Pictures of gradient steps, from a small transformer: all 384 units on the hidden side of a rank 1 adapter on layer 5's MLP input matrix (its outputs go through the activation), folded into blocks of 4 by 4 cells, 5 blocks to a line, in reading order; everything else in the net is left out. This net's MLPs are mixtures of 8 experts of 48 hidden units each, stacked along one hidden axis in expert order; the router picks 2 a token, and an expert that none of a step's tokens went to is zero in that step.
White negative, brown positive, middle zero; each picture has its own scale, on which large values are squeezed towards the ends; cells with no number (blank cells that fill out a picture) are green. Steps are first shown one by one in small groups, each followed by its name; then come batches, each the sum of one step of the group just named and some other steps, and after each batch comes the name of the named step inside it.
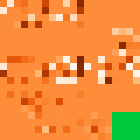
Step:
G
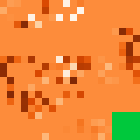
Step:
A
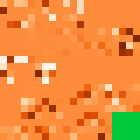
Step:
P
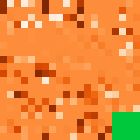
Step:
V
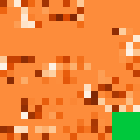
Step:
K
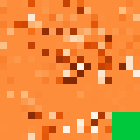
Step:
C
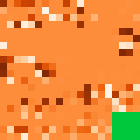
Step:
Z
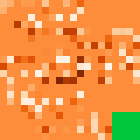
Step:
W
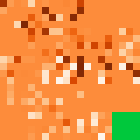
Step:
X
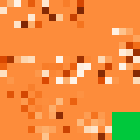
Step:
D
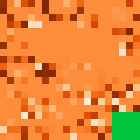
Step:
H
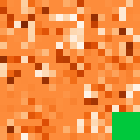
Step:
C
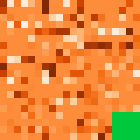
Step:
V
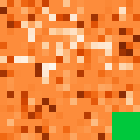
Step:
P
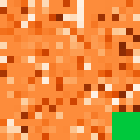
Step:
P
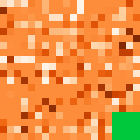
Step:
P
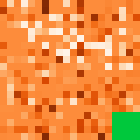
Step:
V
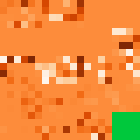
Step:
G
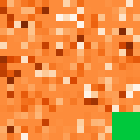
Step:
A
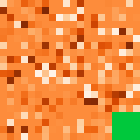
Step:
G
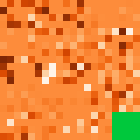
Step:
C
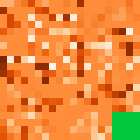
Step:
G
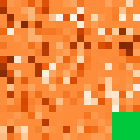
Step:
A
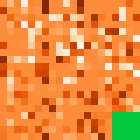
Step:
V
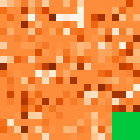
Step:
A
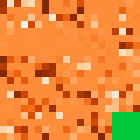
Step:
V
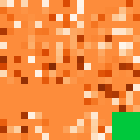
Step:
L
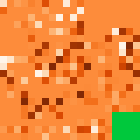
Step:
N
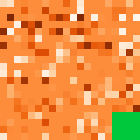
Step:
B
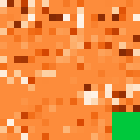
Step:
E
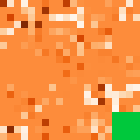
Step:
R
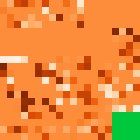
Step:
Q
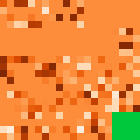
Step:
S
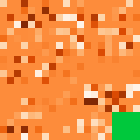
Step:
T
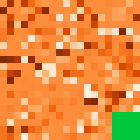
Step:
T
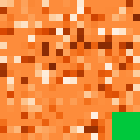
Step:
L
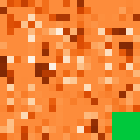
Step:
S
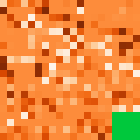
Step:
Q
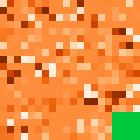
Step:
T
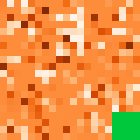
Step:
R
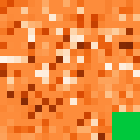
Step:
Q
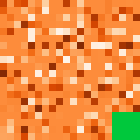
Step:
S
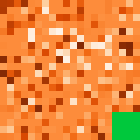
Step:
S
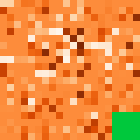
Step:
N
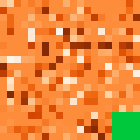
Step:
Q
